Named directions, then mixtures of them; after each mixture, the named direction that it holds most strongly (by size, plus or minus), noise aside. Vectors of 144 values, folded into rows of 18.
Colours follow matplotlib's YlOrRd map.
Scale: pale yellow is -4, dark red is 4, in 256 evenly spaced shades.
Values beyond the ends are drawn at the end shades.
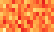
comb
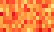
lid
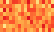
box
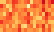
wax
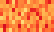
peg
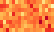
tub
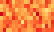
lid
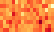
tub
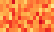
comb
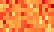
tub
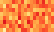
comb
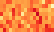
peg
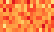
box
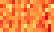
wax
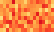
comb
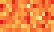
wax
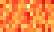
wax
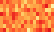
lid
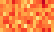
wax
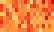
wax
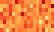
tub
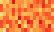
comb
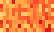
tub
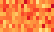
lid
